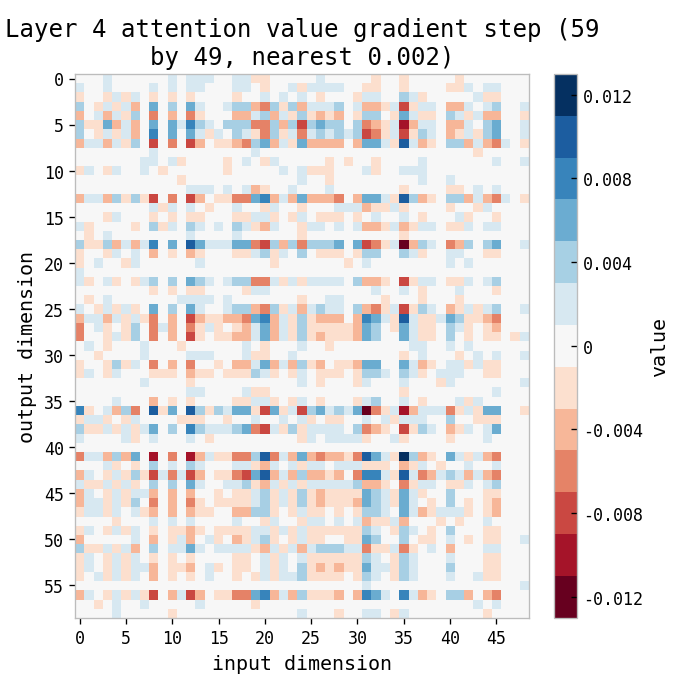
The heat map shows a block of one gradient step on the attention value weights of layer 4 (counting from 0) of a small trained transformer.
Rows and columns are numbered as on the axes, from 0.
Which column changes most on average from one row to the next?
35
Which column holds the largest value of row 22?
12
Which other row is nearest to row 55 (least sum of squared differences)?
40
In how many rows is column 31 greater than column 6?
24
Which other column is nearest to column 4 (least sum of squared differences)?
36
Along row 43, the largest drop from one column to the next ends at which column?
21
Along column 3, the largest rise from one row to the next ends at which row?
5
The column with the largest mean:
31
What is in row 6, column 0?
0.004
